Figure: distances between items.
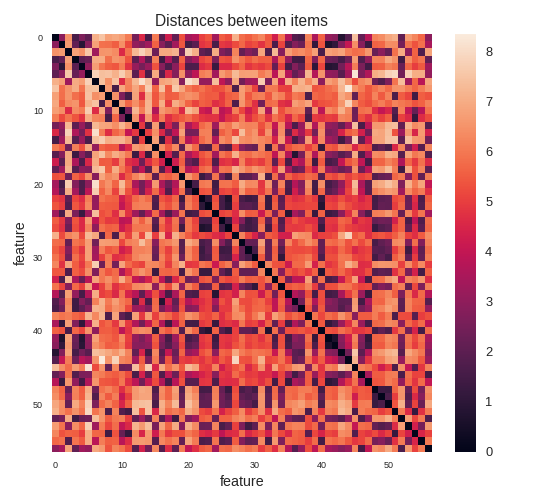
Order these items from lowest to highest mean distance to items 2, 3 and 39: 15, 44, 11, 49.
44, 15, 49, 11
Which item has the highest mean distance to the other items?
7
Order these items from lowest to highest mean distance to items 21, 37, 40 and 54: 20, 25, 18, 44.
25, 20, 18, 44
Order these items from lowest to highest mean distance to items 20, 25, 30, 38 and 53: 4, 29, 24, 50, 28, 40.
29, 40, 50, 28, 4, 24
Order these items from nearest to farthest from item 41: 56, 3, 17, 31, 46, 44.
17, 3, 46, 56, 44, 31
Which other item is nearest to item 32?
40
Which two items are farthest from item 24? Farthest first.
6, 2
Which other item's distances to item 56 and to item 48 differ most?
50
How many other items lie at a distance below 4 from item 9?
3
